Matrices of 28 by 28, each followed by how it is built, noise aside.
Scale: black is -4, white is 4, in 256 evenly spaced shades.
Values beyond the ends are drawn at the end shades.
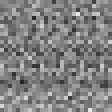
repeating columns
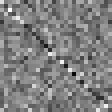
diagonal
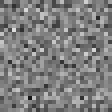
repeating columns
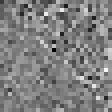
upper triangular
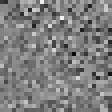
upper triangular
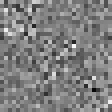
block diagonal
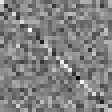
diagonal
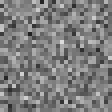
noise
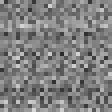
repeating columns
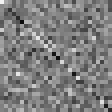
diagonal
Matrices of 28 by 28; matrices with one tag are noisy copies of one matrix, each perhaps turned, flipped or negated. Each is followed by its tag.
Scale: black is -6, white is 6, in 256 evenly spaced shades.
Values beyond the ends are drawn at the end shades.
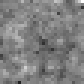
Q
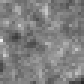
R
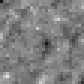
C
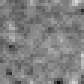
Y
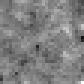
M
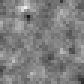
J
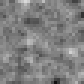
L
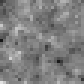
M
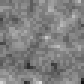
M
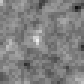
C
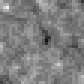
C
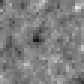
C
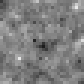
C
